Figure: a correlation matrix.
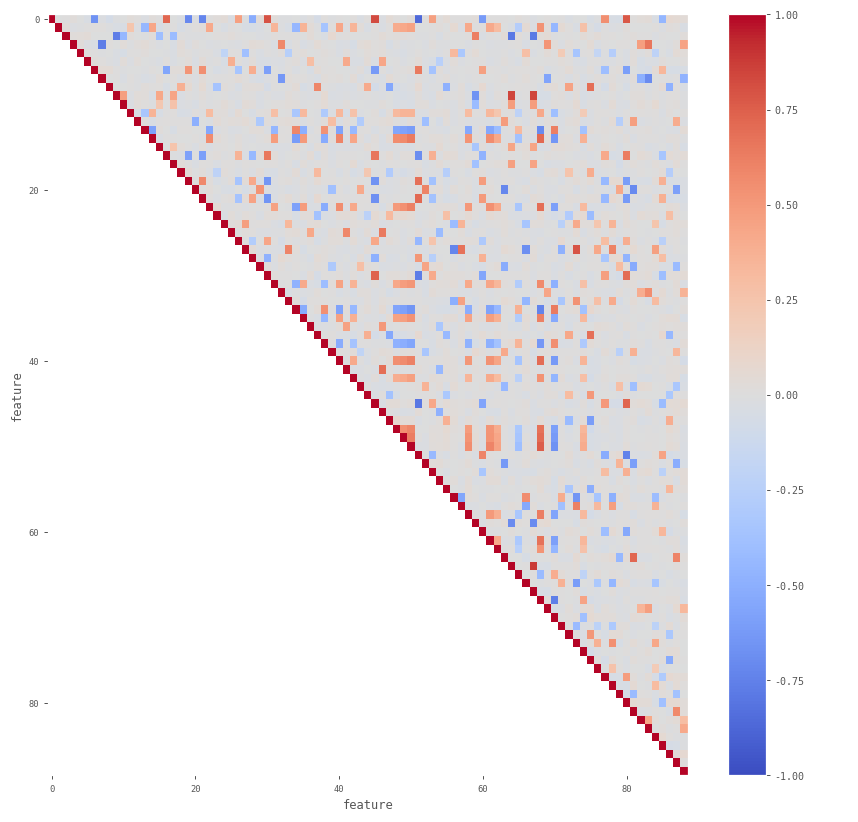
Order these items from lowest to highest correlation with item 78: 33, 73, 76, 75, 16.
16, 75, 76, 33, 73
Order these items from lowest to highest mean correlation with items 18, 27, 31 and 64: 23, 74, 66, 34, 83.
66, 34, 23, 83, 74
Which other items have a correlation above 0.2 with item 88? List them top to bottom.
3, 32, 69, 82, 83
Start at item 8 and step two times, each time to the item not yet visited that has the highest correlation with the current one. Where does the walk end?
37
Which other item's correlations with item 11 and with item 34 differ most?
68
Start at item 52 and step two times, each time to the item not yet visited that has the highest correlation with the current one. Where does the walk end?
29
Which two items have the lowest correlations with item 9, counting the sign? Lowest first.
2, 59
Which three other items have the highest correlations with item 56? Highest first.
66, 71, 4
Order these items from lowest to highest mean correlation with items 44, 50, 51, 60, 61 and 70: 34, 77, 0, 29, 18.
0, 77, 34, 29, 18
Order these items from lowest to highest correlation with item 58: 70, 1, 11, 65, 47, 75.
70, 65, 75, 47, 11, 1
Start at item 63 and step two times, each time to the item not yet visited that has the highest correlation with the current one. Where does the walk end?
87
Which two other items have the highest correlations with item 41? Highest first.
46, 25
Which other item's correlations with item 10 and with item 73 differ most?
27
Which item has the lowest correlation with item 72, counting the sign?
47
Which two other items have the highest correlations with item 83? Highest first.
3, 32
